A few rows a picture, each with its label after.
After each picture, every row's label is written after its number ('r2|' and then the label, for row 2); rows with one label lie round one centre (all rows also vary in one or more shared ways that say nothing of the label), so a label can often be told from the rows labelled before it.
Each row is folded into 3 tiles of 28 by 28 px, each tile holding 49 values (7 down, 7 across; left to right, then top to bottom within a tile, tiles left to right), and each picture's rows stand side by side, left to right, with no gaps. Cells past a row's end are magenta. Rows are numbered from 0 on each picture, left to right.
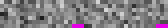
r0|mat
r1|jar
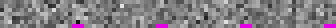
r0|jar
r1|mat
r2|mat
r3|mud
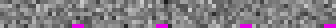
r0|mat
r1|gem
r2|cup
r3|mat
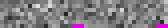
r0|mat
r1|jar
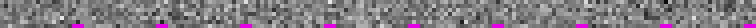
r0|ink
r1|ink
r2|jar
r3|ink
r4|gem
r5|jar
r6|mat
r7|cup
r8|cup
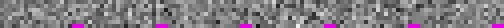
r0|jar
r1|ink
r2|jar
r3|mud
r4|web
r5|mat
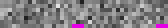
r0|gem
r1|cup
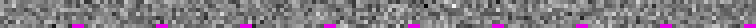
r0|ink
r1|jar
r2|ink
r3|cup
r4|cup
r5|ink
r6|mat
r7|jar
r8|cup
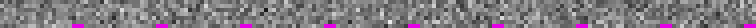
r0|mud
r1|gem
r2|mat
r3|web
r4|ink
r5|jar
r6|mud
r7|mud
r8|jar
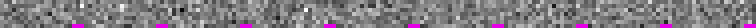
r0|mat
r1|mat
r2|web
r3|cup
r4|jar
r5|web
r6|ink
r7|jar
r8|gem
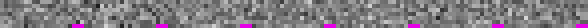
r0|jar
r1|gem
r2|cup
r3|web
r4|ink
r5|mud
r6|gem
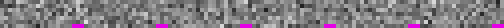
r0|mud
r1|web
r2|gem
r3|web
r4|ink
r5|ink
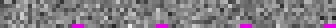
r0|gem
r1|cup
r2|gem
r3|gem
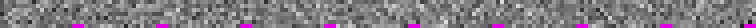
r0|mat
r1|ink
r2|jar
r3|web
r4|mat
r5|ink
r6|jar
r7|cup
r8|jar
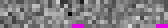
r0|gem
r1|cup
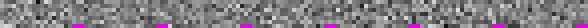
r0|web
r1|jar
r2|mud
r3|ink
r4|ink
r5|mat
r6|mud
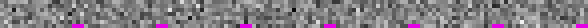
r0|ink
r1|jar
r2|ink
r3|gem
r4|cup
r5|cup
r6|mud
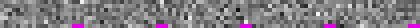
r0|mud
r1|gem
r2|gem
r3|jar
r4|gem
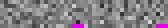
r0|jar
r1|mud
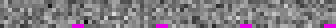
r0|cup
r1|cup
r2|web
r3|jar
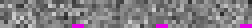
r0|mud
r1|cup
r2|cup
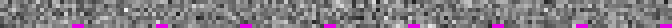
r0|cup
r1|web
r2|gem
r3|gem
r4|mat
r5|mat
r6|web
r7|ink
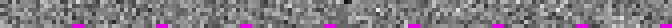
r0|gem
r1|web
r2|web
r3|mat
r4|web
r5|jar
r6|mat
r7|mud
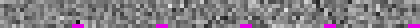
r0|ink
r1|ink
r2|web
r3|gem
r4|web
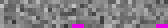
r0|ink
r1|gem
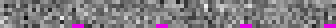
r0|mud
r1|cup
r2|mat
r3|mud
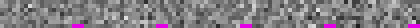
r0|ink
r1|cup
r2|ink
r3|web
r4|mat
